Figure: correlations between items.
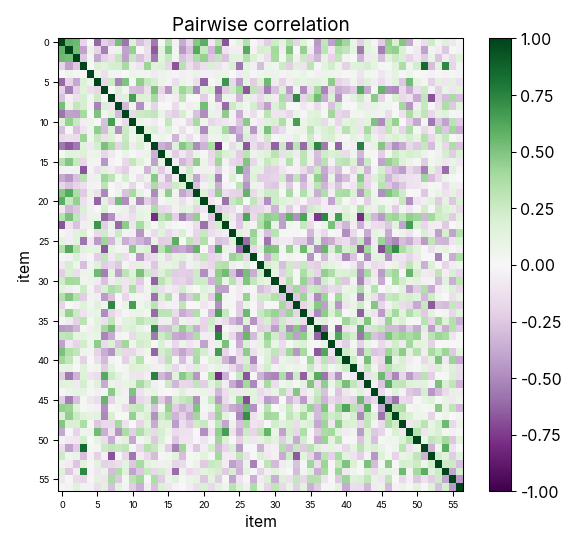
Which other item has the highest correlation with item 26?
47
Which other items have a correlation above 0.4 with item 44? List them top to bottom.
7, 10, 33
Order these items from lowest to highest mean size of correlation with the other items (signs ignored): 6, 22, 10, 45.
10, 45, 6, 22
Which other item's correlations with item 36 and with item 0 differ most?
13
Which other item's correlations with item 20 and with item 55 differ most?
11
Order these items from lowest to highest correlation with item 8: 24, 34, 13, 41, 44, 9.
9, 13, 34, 41, 44, 24
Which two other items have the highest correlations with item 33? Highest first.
7, 10
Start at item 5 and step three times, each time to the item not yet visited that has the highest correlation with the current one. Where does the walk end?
29
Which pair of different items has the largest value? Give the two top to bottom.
3, 51
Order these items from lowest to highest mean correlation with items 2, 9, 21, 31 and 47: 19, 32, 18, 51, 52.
52, 18, 32, 19, 51
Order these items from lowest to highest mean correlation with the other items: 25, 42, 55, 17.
25, 42, 17, 55
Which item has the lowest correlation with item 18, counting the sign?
26
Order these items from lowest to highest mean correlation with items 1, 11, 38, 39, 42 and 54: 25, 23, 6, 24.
25, 6, 24, 23
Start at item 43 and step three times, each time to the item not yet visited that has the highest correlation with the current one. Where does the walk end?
53
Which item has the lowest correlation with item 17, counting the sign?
22
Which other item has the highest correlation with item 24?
27
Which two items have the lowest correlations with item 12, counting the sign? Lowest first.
25, 16
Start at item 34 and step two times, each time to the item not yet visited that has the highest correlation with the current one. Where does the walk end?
37
